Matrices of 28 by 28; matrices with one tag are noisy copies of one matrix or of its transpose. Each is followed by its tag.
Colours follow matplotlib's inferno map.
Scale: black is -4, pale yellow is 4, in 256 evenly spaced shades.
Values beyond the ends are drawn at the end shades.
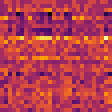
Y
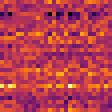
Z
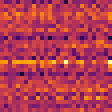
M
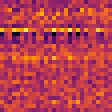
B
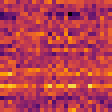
Z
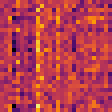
Y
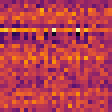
B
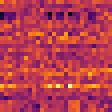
Z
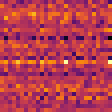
M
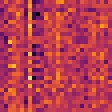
B
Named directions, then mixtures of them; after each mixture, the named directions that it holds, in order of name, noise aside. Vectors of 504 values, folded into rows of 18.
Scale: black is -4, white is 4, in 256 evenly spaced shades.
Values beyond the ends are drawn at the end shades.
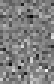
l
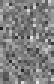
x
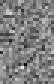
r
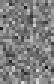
l, x.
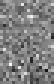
l.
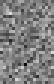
r.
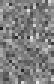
x.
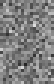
r, x.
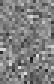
l, r.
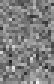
l, r, x.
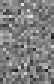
l, r.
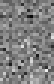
l.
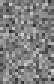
r, x.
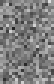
r, x.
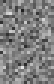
r.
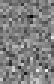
l, x.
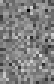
l, x.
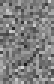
r, x.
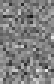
l, r, x.
